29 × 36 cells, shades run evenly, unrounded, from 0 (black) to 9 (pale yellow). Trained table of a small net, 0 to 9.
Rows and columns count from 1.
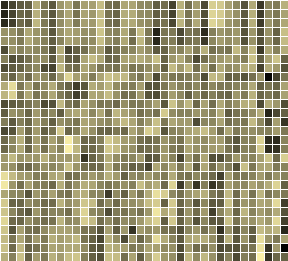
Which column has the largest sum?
8
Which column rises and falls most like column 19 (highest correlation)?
11
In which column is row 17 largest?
9
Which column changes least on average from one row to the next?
5
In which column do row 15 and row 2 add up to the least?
1
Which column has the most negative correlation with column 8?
21
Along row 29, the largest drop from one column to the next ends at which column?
34
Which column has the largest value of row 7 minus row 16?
35
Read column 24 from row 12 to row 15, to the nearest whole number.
7 5 6 6
